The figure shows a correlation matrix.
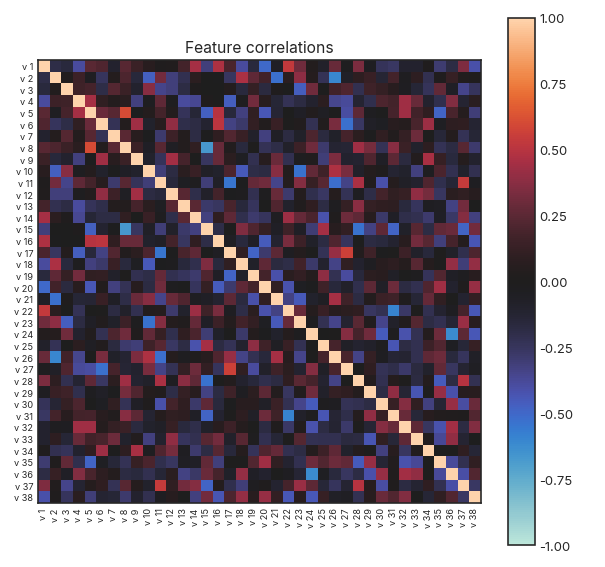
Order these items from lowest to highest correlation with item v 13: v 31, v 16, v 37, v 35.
v 16, v 35, v 31, v 37
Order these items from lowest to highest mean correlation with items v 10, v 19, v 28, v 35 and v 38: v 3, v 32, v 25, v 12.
v 12, v 32, v 3, v 25
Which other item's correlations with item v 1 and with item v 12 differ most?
v 22
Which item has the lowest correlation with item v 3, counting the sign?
v 23
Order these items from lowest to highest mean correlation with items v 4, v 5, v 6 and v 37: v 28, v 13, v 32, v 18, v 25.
v 18, v 13, v 25, v 28, v 32
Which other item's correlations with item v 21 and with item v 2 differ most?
v 26
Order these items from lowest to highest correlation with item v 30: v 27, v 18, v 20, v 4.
v 27, v 20, v 18, v 4
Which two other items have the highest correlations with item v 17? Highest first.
v 27, v 26
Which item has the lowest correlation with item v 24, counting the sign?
v 36
